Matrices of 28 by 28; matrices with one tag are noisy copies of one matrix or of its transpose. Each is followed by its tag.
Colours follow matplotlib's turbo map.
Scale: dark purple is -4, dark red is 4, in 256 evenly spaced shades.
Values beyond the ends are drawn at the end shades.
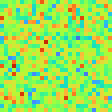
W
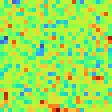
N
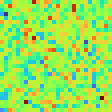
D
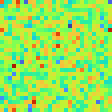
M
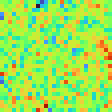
N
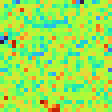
N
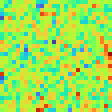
N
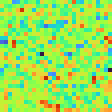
N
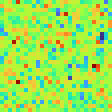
W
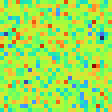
W
